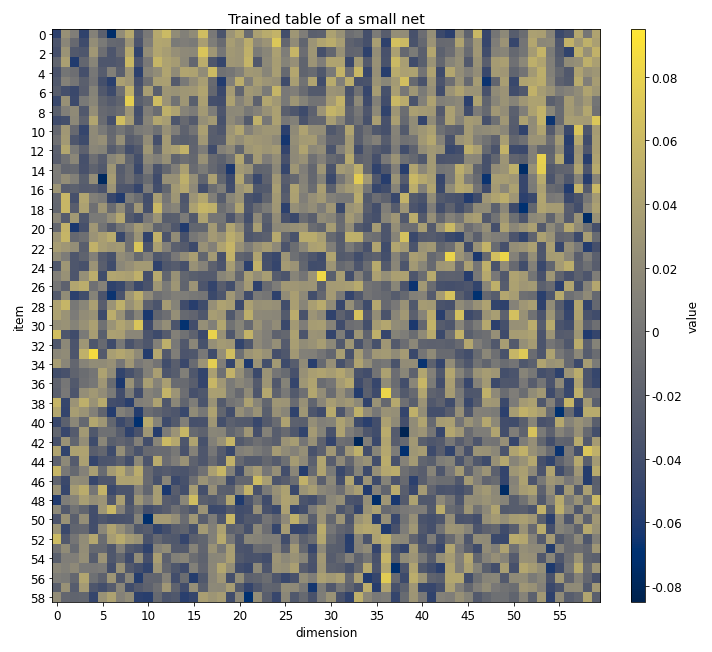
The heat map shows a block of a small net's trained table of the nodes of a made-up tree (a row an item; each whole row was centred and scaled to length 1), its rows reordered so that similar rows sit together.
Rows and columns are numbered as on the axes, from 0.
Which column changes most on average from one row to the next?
33
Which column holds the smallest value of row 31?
58
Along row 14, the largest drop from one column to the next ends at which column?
51
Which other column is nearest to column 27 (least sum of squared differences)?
32
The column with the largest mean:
52
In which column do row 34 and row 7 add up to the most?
8
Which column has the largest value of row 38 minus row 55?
37
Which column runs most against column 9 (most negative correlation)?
53
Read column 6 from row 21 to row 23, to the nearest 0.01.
0.05 0.03 -0.04
